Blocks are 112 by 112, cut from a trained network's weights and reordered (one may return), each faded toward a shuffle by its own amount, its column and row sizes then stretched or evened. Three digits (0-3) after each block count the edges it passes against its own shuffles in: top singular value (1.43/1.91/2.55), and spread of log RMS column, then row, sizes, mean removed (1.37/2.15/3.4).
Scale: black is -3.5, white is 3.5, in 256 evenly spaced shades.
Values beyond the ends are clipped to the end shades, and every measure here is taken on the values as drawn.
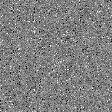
1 1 0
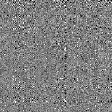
2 2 2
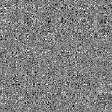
2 1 2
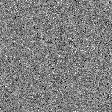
1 0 0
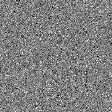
1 1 0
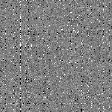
1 2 1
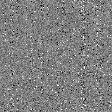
0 2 1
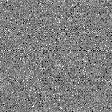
2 0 1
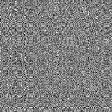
3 1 1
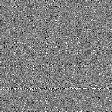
2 1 2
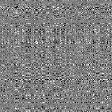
3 2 3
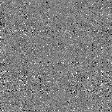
0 2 2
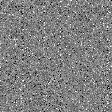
1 1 0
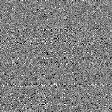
2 1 2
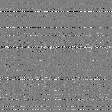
2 0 3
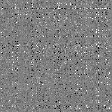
1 2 2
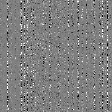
1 3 1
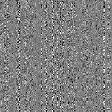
3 3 0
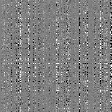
2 3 2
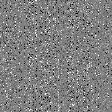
0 3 0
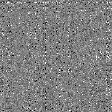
1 2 1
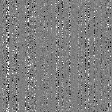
1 3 0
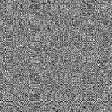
3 1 1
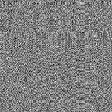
3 0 1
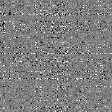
1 2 3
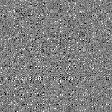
2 1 1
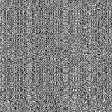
3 0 2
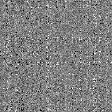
1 2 2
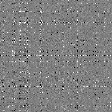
2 2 2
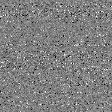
0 0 2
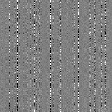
3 3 0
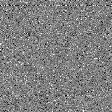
2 0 1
